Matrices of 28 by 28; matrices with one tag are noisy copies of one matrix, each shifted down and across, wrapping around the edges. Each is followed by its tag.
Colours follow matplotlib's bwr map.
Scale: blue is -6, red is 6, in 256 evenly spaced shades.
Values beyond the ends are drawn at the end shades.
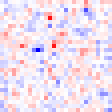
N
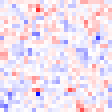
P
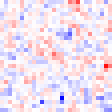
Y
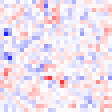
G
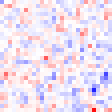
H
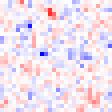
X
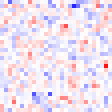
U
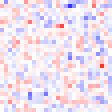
U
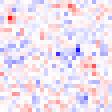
Y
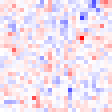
H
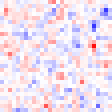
H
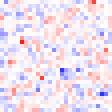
U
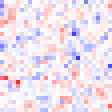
G
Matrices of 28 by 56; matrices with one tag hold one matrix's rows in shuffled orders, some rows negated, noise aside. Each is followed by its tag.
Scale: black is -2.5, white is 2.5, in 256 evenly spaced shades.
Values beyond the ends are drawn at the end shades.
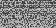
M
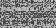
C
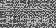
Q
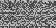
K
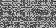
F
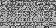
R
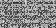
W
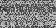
R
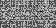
R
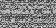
C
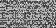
Q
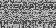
W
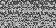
W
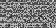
Q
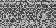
K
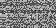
Q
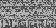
C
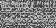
C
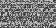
R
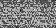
F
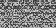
W
